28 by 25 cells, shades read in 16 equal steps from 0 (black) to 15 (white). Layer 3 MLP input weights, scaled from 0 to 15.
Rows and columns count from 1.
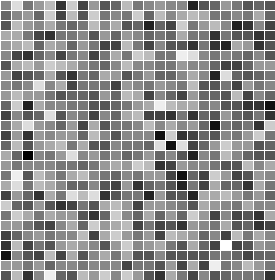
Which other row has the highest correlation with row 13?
22
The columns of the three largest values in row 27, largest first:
20, 23, 18
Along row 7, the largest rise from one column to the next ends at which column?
2
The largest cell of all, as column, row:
21, 25
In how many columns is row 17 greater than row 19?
11
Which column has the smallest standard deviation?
19
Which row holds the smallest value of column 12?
27
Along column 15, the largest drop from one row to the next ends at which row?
12
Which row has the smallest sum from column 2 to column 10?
6
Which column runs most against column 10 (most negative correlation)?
15
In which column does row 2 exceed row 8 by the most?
7
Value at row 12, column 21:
9
